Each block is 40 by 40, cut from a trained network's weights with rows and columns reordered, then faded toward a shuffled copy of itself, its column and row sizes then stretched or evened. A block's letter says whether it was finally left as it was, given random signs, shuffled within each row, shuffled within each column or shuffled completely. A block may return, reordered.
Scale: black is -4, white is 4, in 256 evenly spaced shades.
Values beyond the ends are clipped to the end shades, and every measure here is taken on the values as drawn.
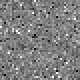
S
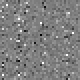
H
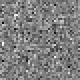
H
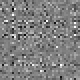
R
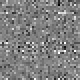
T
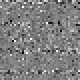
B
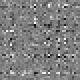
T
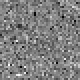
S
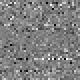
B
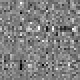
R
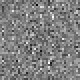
H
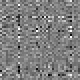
R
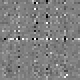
R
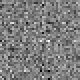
T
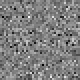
B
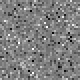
S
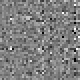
T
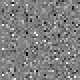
H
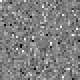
S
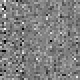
H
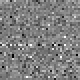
B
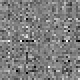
T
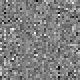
H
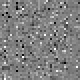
H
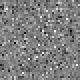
S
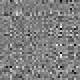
R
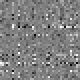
T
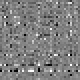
R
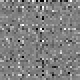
R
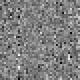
H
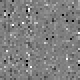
H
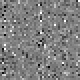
H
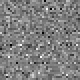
B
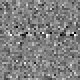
B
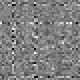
R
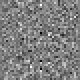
H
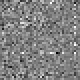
T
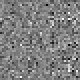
R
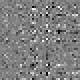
R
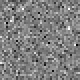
S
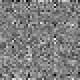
T
